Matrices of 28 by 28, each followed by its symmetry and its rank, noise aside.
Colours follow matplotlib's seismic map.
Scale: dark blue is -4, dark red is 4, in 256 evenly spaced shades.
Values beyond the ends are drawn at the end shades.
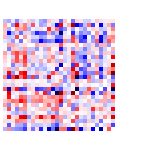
antisymmetric, rank four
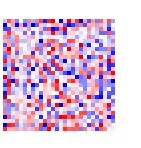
antisymmetric, rank six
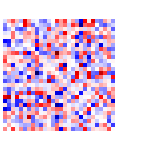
antisymmetric, rank six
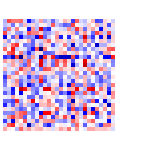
no symmetry, rank six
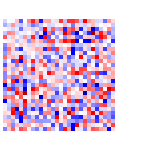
antisymmetric, rank eight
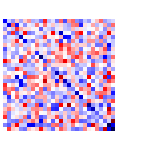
symmetric, rank eight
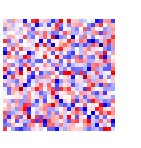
antisymmetric, rank eight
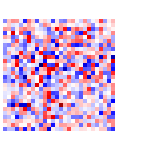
no symmetry, rank eight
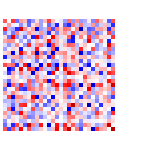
symmetric, rank four
